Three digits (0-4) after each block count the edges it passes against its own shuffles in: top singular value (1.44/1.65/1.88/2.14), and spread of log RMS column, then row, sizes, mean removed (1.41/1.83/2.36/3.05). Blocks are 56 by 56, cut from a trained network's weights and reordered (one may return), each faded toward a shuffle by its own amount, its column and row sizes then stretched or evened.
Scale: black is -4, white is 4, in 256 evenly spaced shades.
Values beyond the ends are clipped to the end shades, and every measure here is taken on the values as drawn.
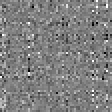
2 3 2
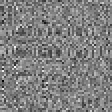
4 1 0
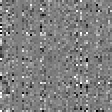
1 4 2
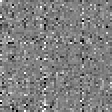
2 3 2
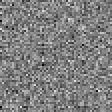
2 1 0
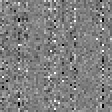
2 3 0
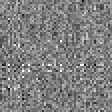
4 1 1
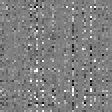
1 4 2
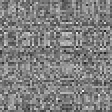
4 0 1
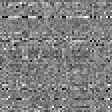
4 0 3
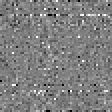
1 1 3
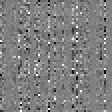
1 4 0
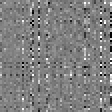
3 4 1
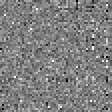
1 1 1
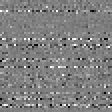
1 0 4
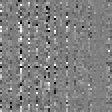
3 4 0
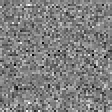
1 0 2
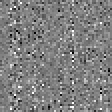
0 3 0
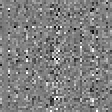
3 4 1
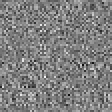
3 0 2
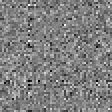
2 2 2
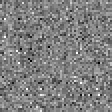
0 0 2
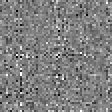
1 3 1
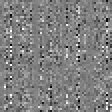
0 4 1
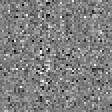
1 2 2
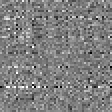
2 1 3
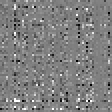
2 4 3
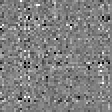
2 3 2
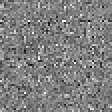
2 1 2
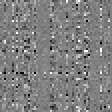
3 4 2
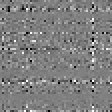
3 2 4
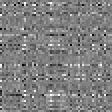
4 2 4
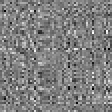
4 3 2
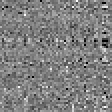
3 2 1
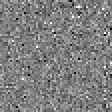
0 1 0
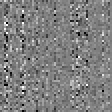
0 4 0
